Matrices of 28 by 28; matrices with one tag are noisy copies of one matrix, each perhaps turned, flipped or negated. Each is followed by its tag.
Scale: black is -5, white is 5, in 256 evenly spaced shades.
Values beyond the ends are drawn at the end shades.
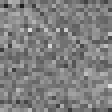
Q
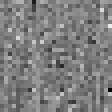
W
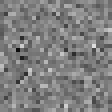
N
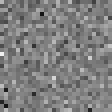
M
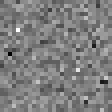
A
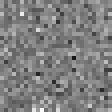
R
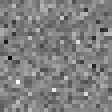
A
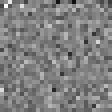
M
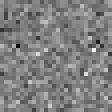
N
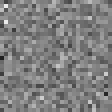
M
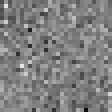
Q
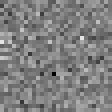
R
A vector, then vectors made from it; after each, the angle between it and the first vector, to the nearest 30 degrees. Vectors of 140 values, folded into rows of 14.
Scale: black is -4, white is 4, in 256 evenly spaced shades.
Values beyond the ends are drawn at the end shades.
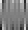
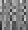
60 degrees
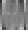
150 degrees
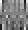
30 degrees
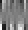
150 degrees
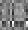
90 degrees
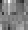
120 degrees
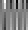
120 degrees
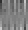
150 degrees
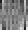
150 degrees
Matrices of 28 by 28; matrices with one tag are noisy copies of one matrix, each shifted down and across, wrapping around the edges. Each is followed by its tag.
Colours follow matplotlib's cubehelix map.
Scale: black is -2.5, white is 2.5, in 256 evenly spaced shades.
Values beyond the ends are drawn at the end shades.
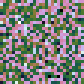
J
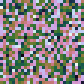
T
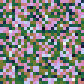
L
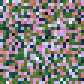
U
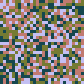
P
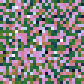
U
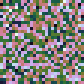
U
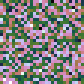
L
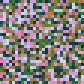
L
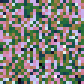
P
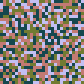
U
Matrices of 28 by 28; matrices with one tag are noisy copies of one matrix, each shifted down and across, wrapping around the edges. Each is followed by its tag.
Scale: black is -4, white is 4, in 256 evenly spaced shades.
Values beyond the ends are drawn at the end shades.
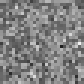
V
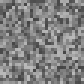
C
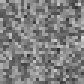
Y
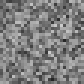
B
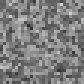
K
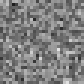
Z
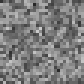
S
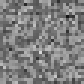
K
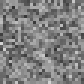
Z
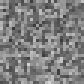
K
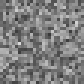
K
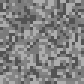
B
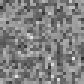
C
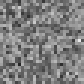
V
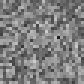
S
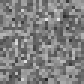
C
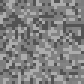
B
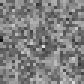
B
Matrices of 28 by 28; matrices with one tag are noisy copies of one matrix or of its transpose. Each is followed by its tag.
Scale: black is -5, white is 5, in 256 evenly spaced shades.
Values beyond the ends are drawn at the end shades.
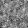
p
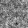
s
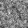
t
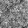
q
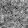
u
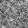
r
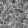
p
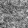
u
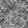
q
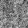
u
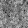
u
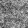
u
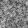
r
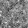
q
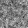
s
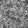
t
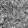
u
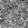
q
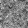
q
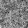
q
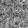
s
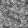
t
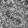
t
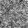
q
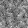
s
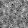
p
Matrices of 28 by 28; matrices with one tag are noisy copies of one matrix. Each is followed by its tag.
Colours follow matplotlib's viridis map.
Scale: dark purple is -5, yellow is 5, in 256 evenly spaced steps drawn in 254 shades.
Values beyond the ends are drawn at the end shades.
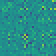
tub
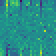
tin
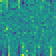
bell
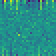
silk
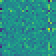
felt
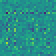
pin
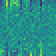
tin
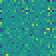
felt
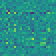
pin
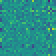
felt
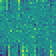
bell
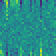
tin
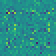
pin
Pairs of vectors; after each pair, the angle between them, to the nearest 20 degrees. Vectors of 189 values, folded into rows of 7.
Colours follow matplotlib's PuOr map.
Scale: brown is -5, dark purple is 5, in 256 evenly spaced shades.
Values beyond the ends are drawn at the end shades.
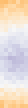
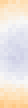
20 degrees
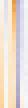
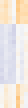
120 degrees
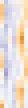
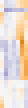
40 degrees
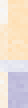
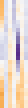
120 degrees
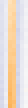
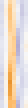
20 degrees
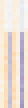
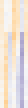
40 degrees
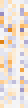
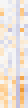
120 degrees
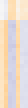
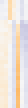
40 degrees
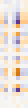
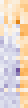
120 degrees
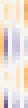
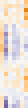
20 degrees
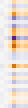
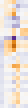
40 degrees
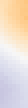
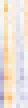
80 degrees
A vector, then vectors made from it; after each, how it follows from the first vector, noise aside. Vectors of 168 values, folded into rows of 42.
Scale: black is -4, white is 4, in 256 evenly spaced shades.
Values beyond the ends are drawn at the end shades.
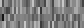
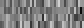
reversed.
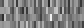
wrapped around, negated.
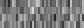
wrapped around, negated.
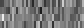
sign-scrambled.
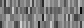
reversed.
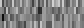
sign-scrambled.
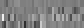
negated, partly zeroed.
